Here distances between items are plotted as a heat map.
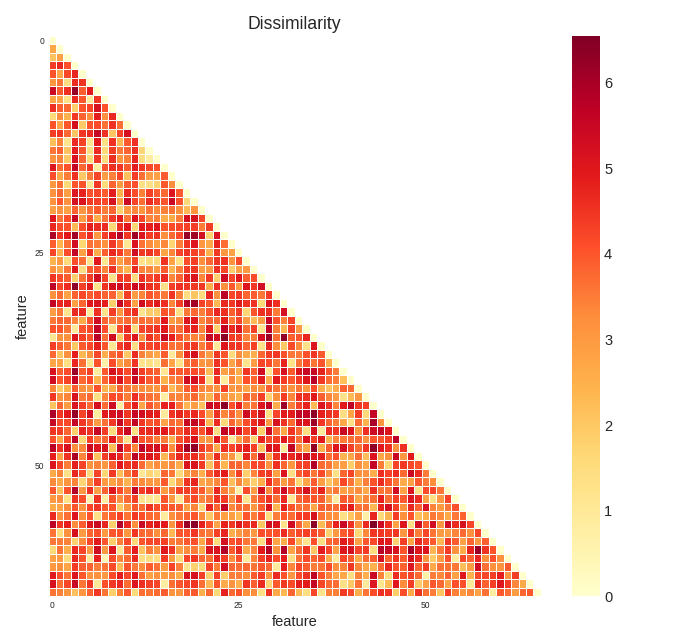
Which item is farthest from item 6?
3
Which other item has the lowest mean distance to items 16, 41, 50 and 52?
37
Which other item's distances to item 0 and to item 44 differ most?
35
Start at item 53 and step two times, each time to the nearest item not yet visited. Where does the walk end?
49
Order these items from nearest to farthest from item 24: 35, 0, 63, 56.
56, 63, 0, 35
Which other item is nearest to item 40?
23
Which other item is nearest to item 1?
58
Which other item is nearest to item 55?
20
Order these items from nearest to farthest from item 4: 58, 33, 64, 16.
16, 33, 58, 64
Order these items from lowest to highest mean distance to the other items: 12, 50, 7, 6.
7, 12, 50, 6
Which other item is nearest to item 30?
62
